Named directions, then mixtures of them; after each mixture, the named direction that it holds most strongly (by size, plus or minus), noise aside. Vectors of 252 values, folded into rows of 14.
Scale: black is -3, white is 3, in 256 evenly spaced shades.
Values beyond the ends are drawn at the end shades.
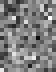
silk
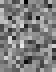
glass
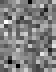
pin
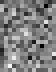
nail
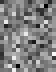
nail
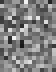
glass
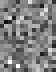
pin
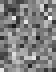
silk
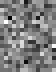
glass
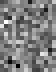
pin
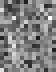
silk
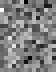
glass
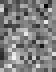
nail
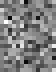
glass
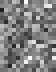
glass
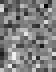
nail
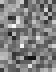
silk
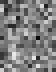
silk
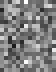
glass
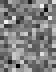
pin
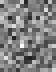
glass
